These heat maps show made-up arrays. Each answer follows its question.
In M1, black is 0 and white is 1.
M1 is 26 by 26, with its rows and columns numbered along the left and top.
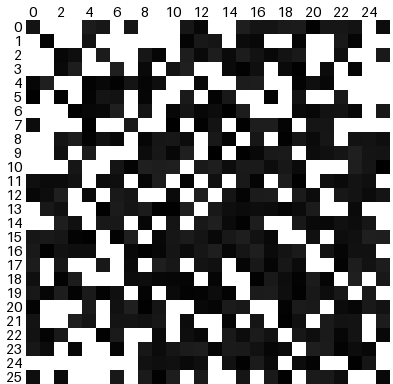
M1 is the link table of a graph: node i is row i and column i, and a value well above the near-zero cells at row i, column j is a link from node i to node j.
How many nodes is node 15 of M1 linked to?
5
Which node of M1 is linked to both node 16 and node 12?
node 5
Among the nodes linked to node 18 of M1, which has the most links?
node 1
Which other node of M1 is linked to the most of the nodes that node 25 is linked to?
node 7
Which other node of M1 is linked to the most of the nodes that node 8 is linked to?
node 3
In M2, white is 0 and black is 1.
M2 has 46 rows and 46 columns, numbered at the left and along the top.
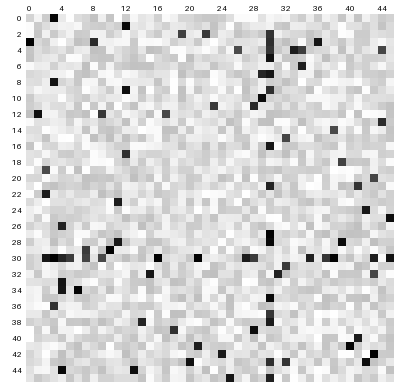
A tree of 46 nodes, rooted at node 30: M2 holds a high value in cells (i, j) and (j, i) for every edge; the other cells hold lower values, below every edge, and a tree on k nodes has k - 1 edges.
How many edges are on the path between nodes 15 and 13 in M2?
6
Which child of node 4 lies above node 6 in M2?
34
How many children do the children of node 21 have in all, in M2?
1
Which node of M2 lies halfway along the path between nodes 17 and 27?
9
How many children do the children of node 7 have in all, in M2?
1
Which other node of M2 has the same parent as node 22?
19
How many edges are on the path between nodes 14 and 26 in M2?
4
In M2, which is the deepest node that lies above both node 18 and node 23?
28
